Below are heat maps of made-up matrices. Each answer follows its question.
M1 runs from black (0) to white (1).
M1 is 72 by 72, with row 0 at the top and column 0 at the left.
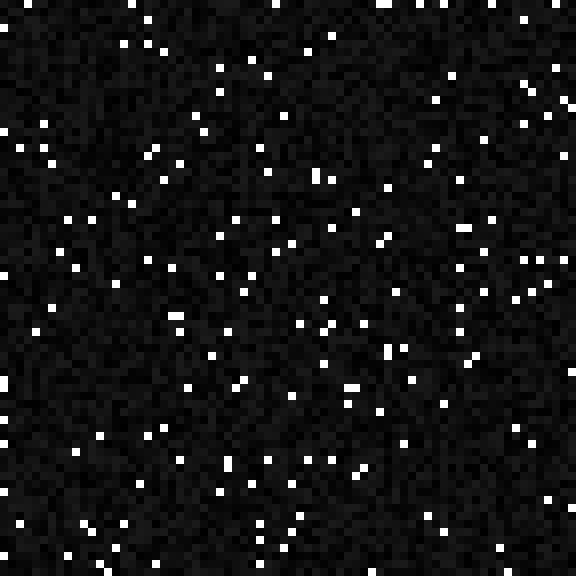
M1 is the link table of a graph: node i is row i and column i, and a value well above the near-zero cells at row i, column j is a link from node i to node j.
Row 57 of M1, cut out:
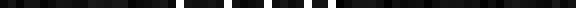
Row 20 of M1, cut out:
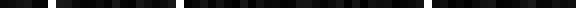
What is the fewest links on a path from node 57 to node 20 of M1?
2
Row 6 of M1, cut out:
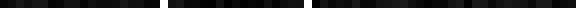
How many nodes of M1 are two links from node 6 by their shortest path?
3
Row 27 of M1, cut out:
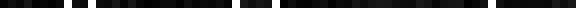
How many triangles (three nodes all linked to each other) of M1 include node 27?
0
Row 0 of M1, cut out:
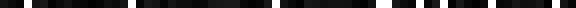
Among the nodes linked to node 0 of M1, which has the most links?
node 48
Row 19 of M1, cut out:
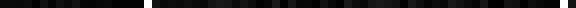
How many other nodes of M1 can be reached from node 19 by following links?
11
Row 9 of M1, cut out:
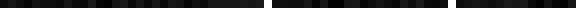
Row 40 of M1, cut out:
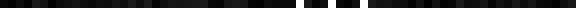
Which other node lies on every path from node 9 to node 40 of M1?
node 33
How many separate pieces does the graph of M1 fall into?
7
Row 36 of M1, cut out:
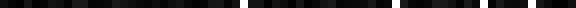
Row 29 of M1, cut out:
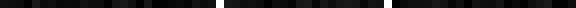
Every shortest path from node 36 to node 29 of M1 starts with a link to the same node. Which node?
node 66
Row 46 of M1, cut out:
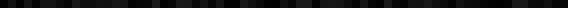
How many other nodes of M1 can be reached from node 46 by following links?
3
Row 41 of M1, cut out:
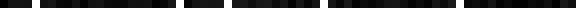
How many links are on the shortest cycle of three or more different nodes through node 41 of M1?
3
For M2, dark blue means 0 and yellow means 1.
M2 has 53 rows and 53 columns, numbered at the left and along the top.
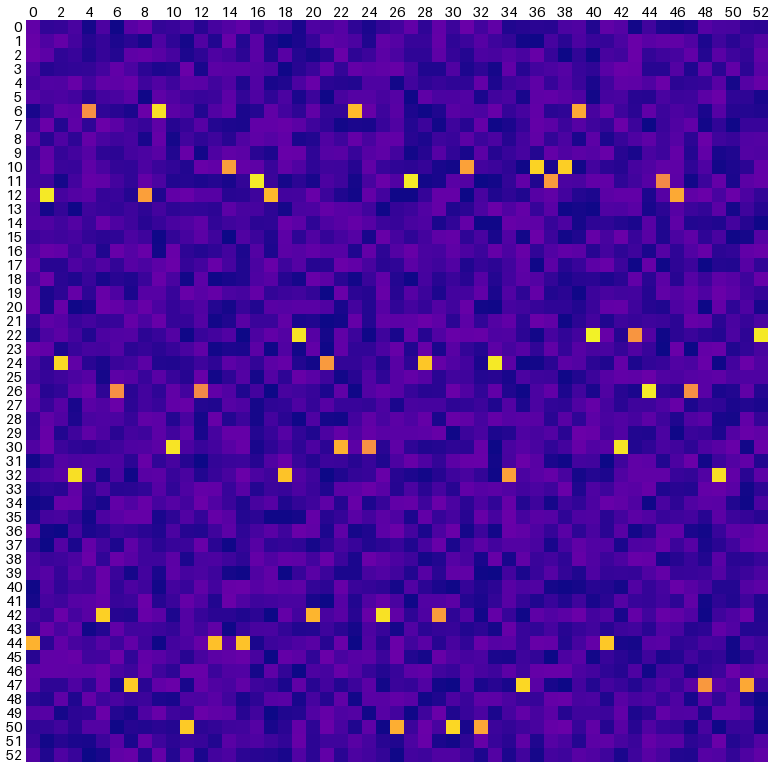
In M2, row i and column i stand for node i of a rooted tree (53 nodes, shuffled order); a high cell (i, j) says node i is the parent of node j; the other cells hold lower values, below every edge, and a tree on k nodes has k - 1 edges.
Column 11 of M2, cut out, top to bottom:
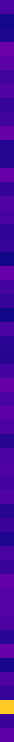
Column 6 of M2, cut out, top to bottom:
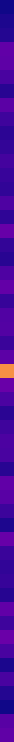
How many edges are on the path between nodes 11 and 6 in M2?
3
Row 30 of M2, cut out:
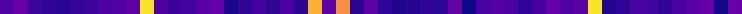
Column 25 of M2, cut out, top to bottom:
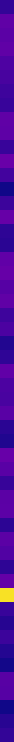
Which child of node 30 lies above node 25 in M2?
42
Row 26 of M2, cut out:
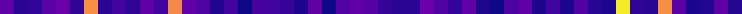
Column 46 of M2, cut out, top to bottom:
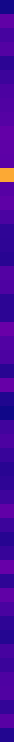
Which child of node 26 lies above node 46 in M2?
12
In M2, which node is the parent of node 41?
44
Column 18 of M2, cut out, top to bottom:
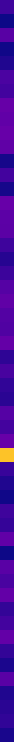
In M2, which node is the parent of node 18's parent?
50
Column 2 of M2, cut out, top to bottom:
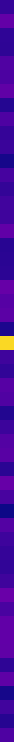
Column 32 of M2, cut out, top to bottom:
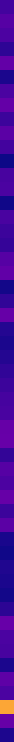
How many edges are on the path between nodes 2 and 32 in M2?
4
